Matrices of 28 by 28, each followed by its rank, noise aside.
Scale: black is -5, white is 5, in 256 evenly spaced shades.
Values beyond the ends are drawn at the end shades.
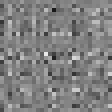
three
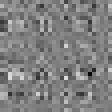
three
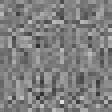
four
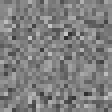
seven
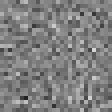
six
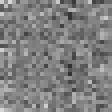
five
